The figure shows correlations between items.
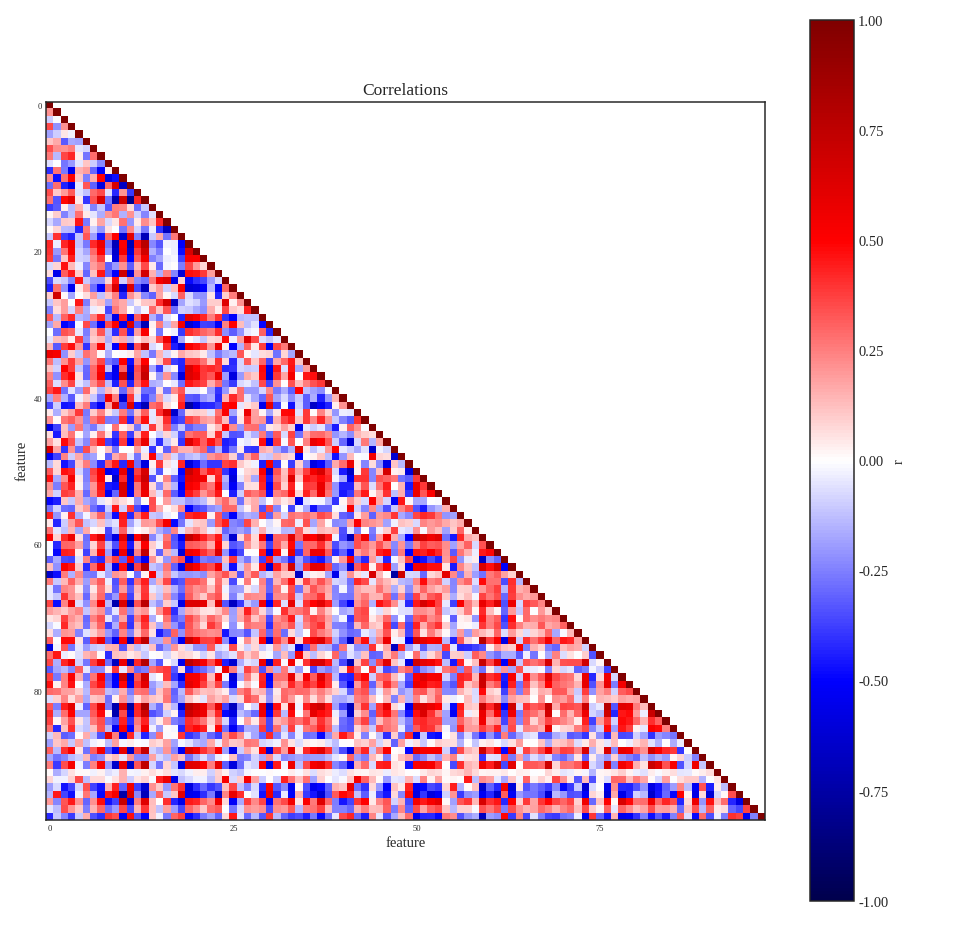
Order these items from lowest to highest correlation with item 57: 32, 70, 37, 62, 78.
62, 70, 37, 32, 78
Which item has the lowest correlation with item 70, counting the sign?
93
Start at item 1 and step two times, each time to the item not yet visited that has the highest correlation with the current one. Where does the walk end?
94
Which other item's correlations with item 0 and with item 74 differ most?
47
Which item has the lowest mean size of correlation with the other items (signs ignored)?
91
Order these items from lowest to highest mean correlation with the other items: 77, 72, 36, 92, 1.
1, 77, 72, 92, 36
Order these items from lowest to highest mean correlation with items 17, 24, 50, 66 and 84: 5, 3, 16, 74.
5, 74, 16, 3
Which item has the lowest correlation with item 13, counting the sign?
11
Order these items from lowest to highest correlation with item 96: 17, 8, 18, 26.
18, 8, 17, 26
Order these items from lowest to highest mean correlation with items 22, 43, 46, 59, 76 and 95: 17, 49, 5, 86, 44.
49, 86, 5, 17, 44
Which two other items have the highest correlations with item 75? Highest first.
34, 1
